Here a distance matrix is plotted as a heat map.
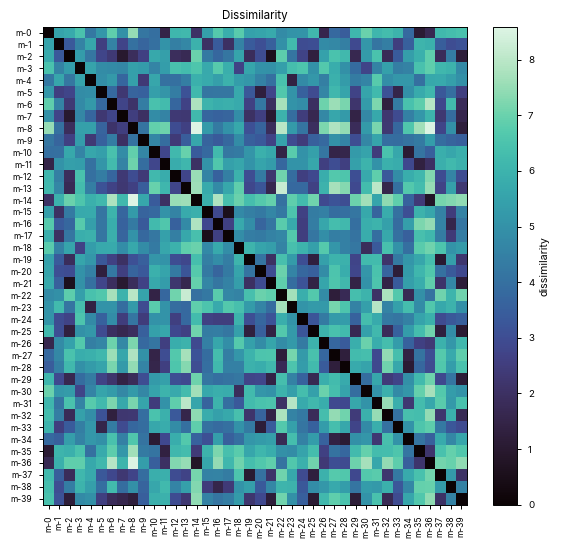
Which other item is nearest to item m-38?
m-16
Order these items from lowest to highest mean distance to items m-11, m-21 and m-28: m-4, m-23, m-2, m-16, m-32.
m-2, m-4, m-32, m-23, m-16
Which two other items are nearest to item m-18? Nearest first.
m-30, m-3
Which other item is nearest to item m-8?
m-39
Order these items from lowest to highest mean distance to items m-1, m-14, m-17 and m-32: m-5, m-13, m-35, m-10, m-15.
m-15, m-5, m-10, m-13, m-35
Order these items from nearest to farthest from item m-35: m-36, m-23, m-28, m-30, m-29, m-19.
m-36, m-28, m-23, m-19, m-29, m-30
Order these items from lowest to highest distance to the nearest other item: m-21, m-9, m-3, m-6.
m-21, m-6, m-9, m-3
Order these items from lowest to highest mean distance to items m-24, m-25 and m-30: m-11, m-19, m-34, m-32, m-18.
m-19, m-32, m-18, m-34, m-11
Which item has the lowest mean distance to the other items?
m-7
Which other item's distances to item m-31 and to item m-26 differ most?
m-0
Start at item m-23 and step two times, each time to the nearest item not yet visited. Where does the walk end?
m-9
